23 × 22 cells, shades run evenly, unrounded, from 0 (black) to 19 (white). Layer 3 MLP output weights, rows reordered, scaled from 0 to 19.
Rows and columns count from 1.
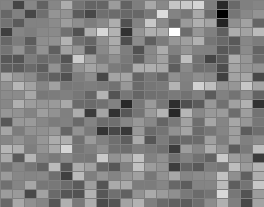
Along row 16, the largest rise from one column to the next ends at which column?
12
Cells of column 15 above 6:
19
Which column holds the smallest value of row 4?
11
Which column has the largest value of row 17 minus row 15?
6
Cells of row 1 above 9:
14
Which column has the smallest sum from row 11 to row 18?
15
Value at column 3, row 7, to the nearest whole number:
9
